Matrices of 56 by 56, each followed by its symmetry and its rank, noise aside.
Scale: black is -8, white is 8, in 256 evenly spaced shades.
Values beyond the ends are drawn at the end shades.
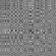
symmetric, rank two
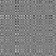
antisymmetric, rank two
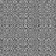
no symmetry, rank three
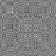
symmetric, rank three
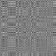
no symmetry, rank two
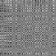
antisymmetric, rank two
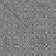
symmetric, rank three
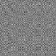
no symmetry, rank four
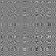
antisymmetric, rank two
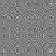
symmetric, rank three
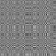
antisymmetric, rank two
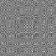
symmetric, rank three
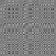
symmetric, rank two
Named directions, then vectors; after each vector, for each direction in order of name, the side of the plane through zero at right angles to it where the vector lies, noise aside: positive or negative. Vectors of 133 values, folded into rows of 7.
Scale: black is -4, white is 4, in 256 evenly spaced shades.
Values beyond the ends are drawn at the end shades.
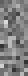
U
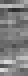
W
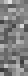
negative, negative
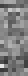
positive, negative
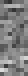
positive, positive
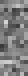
positive, positive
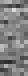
negative, negative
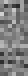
negative, negative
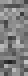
negative, negative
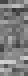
positive, positive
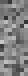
positive, positive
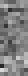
negative, positive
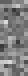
positive, positive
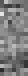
positive, negative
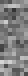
positive, positive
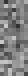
positive, positive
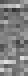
positive, positive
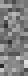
negative, positive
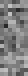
negative, positive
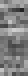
negative, positive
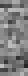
positive, negative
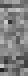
positive, negative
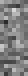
negative, negative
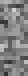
negative, negative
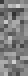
positive, positive
